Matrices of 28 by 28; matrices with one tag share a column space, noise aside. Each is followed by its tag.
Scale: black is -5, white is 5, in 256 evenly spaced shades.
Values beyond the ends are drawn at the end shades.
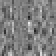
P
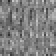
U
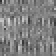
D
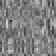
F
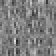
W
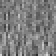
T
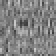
F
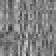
T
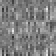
P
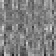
T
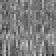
T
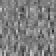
P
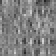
W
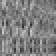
F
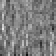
T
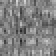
W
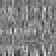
P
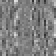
U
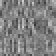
F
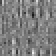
W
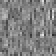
U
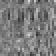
U
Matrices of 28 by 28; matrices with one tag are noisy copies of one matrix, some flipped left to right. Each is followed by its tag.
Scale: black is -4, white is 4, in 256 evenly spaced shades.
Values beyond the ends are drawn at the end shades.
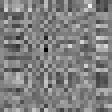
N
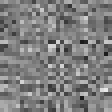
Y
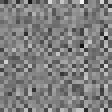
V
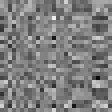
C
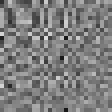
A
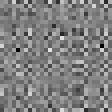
V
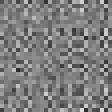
V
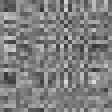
N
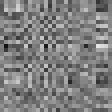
N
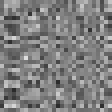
C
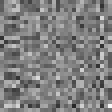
C
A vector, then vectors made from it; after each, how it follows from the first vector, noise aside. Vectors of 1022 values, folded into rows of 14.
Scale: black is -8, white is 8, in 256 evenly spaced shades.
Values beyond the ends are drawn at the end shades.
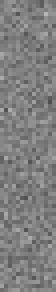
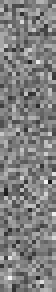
reversed, scaled up.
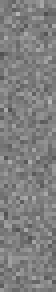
negated.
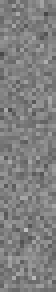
negated.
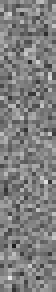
reversed, scaled up.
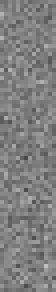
wrapped around.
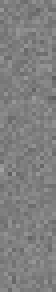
wrapped around, negated, shrunk.
